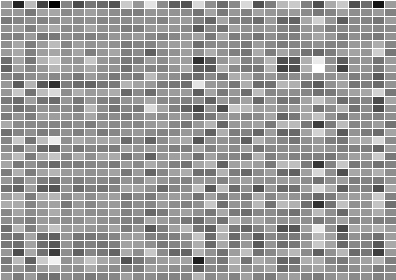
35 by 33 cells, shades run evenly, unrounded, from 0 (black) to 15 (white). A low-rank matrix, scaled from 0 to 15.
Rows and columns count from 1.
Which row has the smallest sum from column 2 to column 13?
1
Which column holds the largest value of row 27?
27
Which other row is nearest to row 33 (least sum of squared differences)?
18
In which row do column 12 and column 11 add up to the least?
33
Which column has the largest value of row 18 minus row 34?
32
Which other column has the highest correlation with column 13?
21
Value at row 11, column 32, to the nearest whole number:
6
